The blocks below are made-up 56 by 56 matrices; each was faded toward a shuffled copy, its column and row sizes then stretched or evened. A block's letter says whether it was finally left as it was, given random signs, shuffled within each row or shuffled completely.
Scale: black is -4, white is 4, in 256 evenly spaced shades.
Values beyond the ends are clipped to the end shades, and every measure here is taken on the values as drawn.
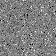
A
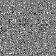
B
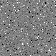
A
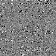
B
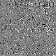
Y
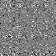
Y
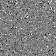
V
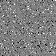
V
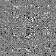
Y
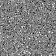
A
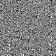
B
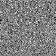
Y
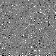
Y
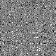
B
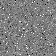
A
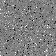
A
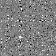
B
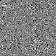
B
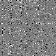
B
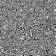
B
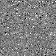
V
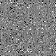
Y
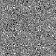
Y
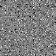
B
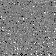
V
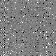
Y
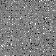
Y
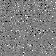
V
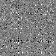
B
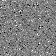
A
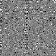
Y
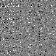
B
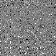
B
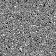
A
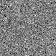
A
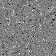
A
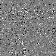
B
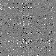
Y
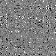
Y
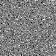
V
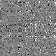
Y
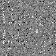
B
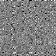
Y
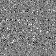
V
